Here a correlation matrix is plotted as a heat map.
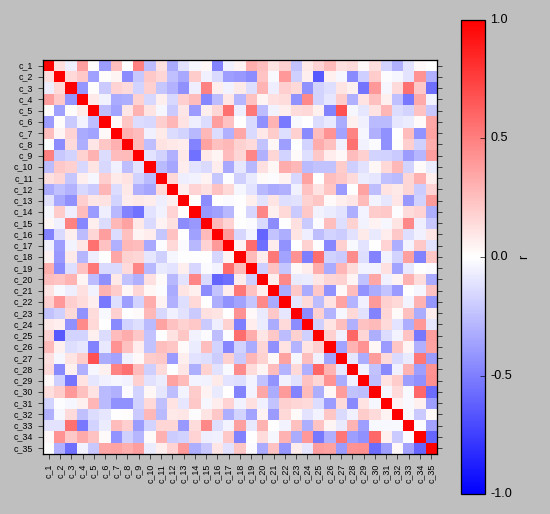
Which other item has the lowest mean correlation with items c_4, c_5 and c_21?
c_26
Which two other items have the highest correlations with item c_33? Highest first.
c_3, c_15
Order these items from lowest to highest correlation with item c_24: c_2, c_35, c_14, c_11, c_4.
c_35, c_2, c_14, c_11, c_4
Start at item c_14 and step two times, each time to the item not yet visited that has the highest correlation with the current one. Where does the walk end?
c_22
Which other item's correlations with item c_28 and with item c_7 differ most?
c_2
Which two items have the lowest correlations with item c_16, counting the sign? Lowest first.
c_20, c_1
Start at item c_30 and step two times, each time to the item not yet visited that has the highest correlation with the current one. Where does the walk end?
c_27
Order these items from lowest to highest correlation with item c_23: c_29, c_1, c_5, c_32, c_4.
c_4, c_1, c_29, c_32, c_5
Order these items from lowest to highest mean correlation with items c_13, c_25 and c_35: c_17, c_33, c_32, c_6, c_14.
c_33, c_14, c_17, c_32, c_6
